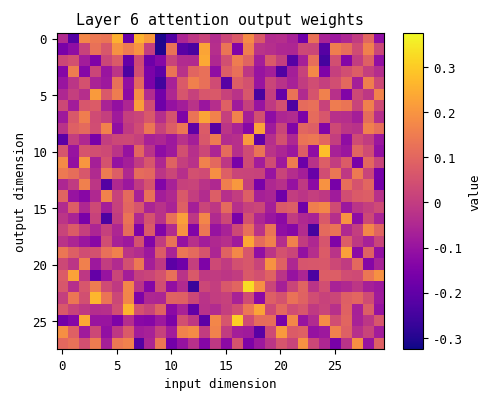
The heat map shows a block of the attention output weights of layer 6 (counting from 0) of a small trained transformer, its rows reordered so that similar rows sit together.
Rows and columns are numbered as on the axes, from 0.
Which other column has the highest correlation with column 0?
9
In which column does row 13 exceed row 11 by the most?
16
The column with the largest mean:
17
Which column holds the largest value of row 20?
19
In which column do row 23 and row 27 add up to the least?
7
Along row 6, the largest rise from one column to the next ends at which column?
22
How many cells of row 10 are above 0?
14
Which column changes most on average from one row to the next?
18
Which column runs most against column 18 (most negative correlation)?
12
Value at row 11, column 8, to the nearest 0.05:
0.05
